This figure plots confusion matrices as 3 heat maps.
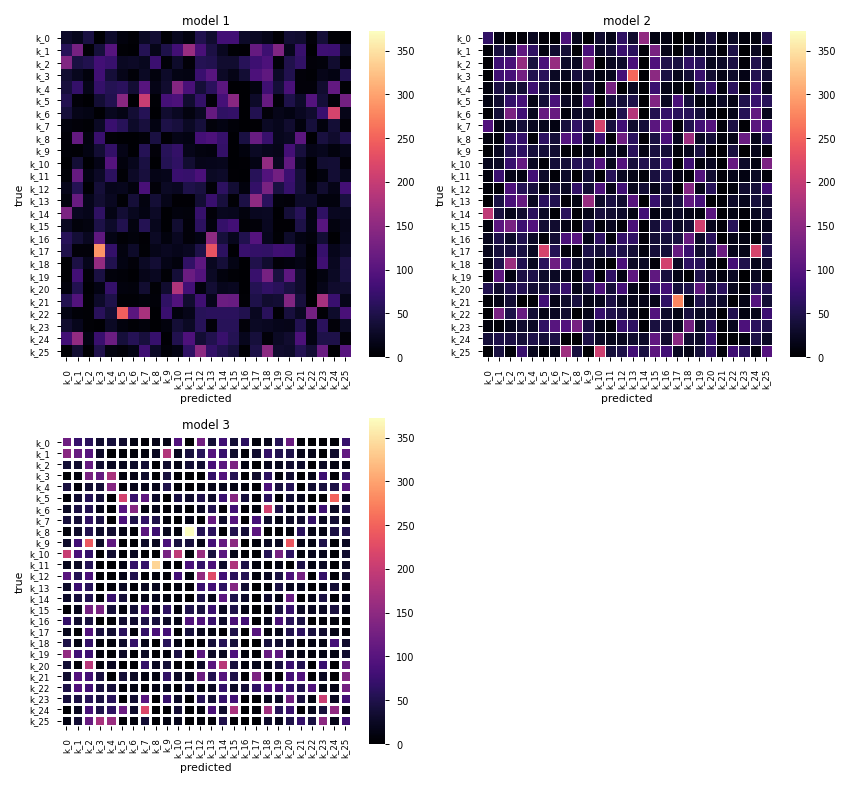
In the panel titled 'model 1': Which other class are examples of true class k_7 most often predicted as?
k_4
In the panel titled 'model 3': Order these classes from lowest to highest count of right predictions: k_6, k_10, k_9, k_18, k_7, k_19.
k_18, k_7, k_9, k_19, k_6, k_10
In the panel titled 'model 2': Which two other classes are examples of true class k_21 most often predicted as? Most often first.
k_17, k_24
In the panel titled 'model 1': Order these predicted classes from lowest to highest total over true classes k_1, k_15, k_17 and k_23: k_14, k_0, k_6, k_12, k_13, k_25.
k_6, k_25, k_0, k_14, k_12, k_13
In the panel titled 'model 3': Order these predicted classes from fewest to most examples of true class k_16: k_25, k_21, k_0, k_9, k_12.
k_25, k_9, k_21, k_0, k_12
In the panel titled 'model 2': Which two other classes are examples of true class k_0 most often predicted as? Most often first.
k_14, k_7
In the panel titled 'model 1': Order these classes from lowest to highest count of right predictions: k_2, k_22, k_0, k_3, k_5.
k_0, k_2, k_3, k_22, k_5
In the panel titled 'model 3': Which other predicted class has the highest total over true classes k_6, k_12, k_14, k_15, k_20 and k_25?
k_2
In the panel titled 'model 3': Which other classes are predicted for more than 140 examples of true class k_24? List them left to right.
k_7, k_15, k_18
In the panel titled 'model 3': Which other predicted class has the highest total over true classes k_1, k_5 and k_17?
k_24
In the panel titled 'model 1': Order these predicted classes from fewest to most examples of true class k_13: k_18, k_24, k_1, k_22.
k_24, k_22, k_18, k_1
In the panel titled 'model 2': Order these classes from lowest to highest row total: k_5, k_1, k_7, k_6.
k_1, k_5, k_6, k_7
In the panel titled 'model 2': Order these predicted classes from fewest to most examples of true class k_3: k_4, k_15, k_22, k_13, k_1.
k_22, k_4, k_1, k_15, k_13
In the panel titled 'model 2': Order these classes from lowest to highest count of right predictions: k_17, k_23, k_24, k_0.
k_24, k_0, k_23, k_17
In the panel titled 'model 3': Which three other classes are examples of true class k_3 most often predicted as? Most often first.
k_4, k_2, k_14
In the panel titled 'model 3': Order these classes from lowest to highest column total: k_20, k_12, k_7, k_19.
k_19, k_7, k_12, k_20
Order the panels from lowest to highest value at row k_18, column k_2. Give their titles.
model 1, model 3, model 2
